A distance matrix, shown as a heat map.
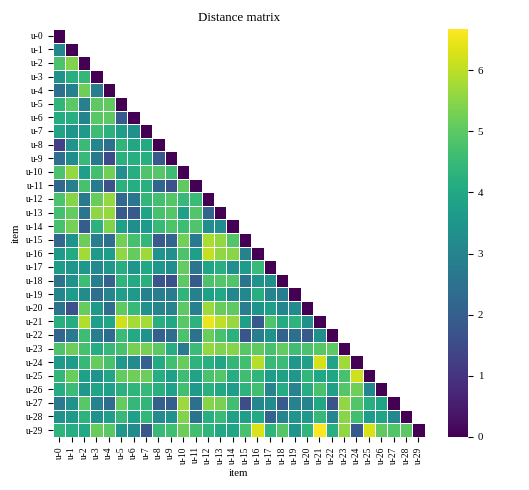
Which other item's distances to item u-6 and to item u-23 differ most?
u-13
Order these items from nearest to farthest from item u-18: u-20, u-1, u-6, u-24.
u-20, u-1, u-6, u-24
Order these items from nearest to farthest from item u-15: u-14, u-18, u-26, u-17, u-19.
u-18, u-19, u-17, u-26, u-14
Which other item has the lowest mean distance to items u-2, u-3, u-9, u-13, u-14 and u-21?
u-19
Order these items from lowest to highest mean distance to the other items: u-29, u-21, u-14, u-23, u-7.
u-7, u-14, u-29, u-21, u-23
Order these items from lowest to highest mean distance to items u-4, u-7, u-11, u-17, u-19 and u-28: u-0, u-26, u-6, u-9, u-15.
u-9, u-0, u-15, u-26, u-6
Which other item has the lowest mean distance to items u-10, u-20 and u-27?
u-22
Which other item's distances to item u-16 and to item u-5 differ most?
u-21
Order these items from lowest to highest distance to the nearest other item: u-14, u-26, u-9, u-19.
u-9, u-14, u-19, u-26
